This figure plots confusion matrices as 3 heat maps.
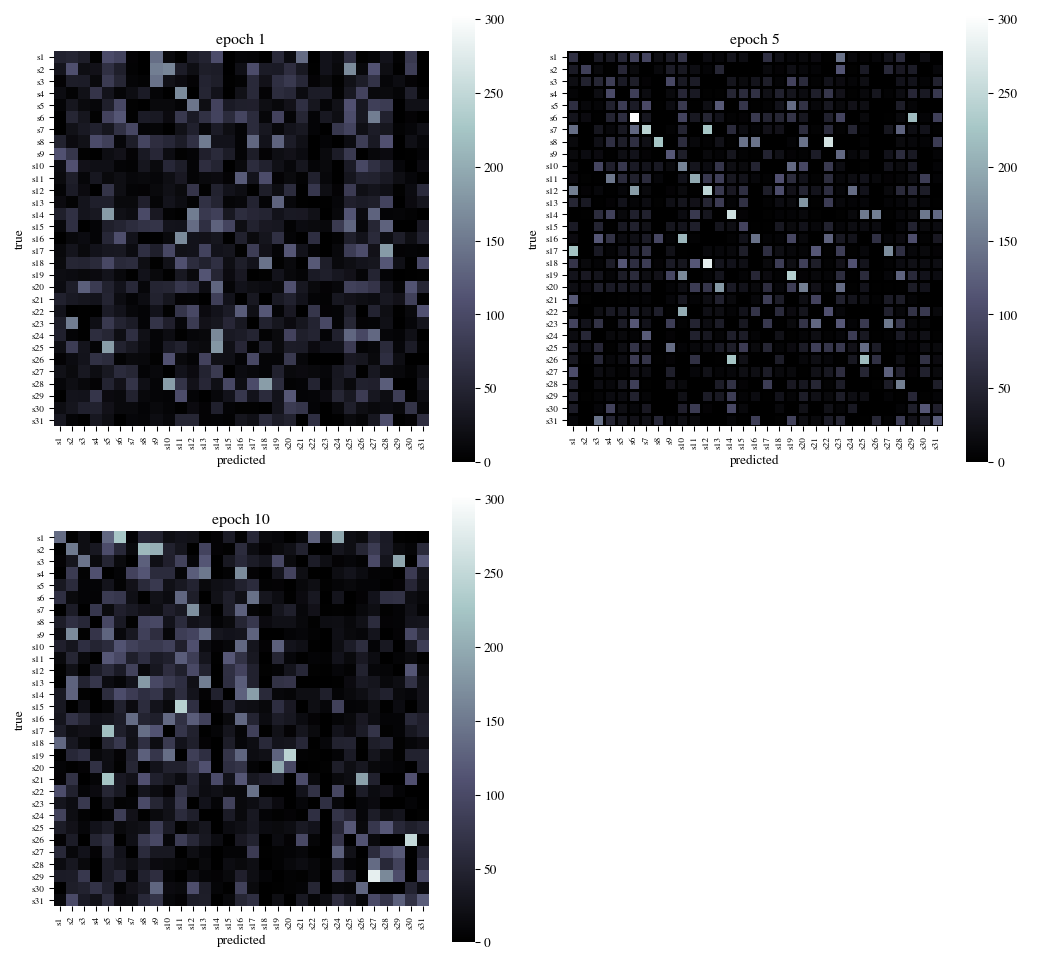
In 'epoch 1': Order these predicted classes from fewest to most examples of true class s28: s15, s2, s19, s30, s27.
s30, s2, s27, s19, s15
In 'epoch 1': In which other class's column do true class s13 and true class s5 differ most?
s12
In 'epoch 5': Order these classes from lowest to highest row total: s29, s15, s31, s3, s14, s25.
s29, s15, s3, s31, s25, s14
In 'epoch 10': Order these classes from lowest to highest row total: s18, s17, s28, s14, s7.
s28, s7, s18, s17, s14
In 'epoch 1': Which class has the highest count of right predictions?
s18
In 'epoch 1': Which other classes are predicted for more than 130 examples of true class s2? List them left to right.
s9, s10, s25
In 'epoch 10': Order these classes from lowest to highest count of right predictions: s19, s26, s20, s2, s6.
s6, s20, s26, s19, s2
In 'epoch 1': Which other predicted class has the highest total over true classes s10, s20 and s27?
s14
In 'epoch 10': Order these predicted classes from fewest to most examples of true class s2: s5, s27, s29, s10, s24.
s29, s24, s10, s27, s5
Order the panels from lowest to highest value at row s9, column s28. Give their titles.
epoch 10, epoch 1, epoch 5
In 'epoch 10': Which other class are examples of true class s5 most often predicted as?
s9
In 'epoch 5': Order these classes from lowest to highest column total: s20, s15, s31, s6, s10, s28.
s31, s15, s28, s20, s10, s6
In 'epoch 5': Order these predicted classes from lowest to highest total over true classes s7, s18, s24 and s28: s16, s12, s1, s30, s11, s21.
s16, s30, s21, s11, s1, s12
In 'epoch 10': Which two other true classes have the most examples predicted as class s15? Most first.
s11, s23
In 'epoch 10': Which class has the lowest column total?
s23
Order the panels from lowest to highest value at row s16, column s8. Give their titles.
epoch 1, epoch 10, epoch 5
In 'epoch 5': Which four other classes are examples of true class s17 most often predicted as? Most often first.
s1, s27, s21, s23
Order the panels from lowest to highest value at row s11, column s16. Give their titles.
epoch 5, epoch 10, epoch 1
